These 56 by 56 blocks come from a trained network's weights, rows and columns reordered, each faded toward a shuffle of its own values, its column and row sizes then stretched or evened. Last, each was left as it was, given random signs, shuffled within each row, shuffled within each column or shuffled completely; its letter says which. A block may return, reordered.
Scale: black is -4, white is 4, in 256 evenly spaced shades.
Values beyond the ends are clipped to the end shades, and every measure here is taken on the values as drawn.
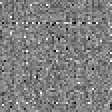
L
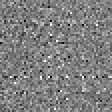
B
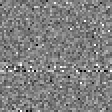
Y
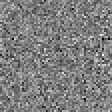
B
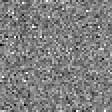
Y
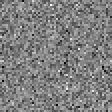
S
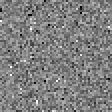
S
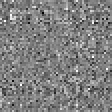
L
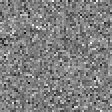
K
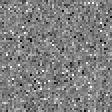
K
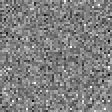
S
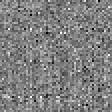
L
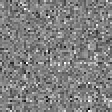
L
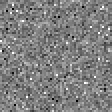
K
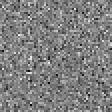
S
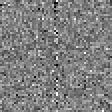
B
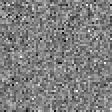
B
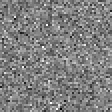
K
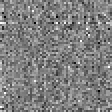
L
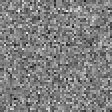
B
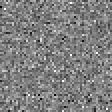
Y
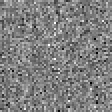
S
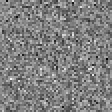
B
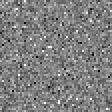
K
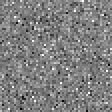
K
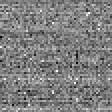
L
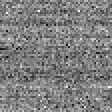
Y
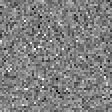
K
